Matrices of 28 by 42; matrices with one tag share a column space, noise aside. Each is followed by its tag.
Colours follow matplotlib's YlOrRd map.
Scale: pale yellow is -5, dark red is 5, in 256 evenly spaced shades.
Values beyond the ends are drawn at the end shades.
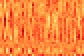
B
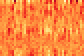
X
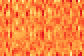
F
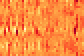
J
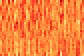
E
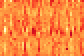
J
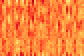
E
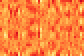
F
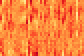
E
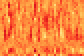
B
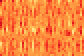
J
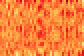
F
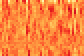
X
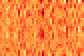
F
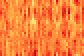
E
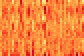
E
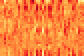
X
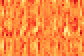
J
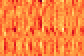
J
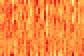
E
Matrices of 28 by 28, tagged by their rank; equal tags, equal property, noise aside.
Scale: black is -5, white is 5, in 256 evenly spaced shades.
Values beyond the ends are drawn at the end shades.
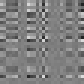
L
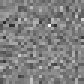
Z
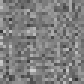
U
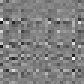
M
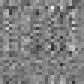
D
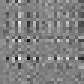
L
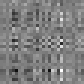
M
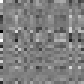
M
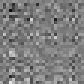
D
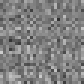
U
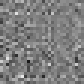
U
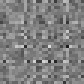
M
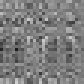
D
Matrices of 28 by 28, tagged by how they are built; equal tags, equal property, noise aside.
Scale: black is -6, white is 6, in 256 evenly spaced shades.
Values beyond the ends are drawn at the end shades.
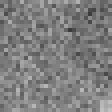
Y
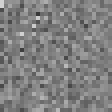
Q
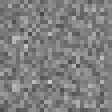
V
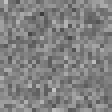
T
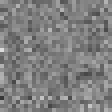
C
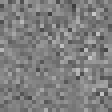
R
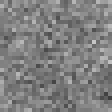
Y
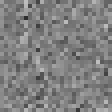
Q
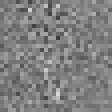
Q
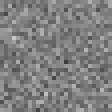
T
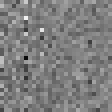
Q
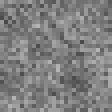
Y
